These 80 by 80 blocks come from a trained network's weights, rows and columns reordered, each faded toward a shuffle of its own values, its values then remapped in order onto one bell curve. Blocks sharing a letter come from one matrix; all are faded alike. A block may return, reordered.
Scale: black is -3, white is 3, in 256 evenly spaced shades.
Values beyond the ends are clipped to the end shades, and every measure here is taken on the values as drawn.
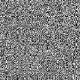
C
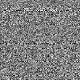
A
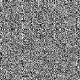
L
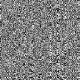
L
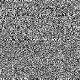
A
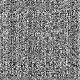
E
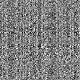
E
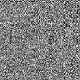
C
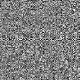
L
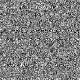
A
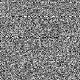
A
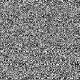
A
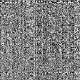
E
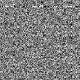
L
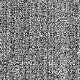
E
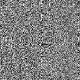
L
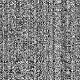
E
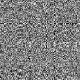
C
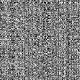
E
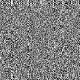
L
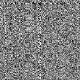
L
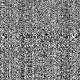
E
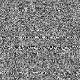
A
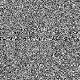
A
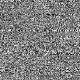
A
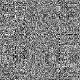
C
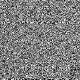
A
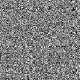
C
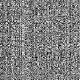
E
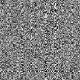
L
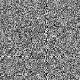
C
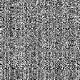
E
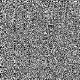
L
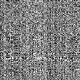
E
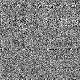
A
